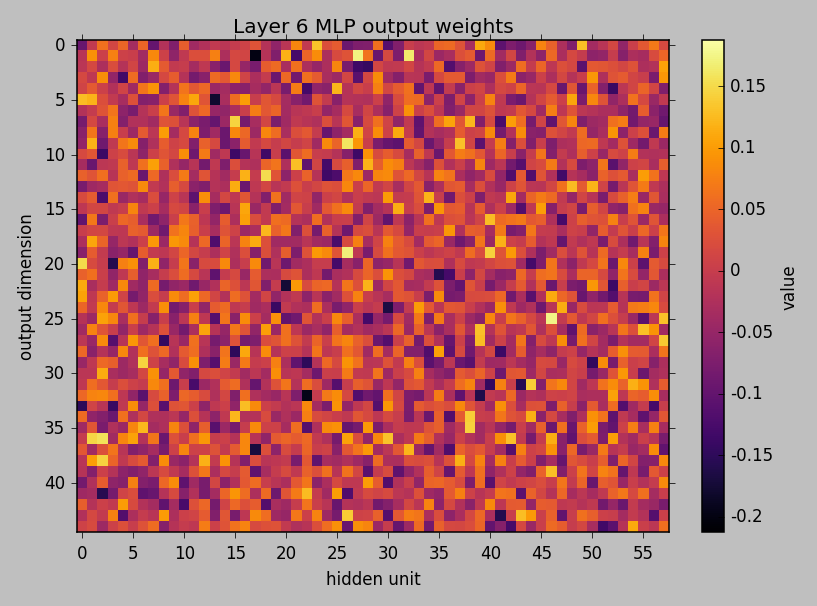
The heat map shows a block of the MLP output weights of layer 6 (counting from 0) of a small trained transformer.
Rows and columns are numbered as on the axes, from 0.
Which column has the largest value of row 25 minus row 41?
2
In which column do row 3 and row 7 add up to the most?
15
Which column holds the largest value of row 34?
38
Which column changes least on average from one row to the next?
48
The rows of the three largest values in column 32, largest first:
1, 37, 6
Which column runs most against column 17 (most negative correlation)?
20
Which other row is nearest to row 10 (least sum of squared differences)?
14
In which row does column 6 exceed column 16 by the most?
13
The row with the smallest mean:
42
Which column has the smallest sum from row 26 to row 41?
36
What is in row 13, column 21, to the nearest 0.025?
0.025
